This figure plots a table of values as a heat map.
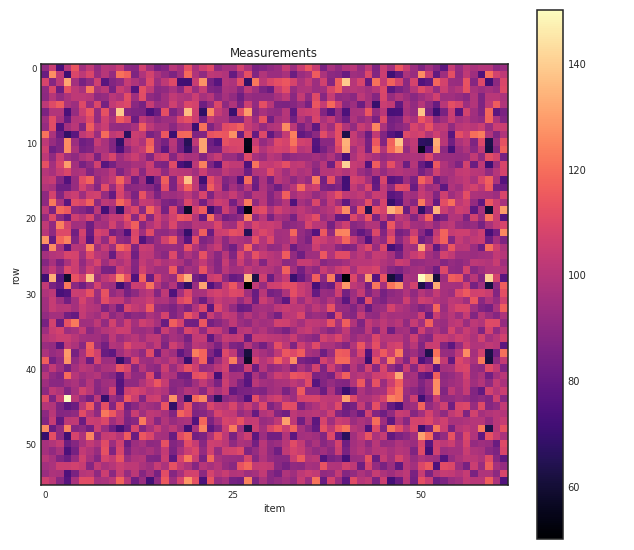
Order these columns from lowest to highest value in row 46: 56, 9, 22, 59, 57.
56, 22, 59, 57, 9
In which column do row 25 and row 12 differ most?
40
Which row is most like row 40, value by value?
7
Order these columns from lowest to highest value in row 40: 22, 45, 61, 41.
61, 22, 41, 45
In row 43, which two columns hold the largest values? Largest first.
52, 47
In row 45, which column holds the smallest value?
17
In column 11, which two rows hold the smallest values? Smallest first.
9, 22
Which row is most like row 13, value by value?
2
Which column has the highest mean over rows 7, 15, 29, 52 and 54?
19
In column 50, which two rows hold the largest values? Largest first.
28, 6
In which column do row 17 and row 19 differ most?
46
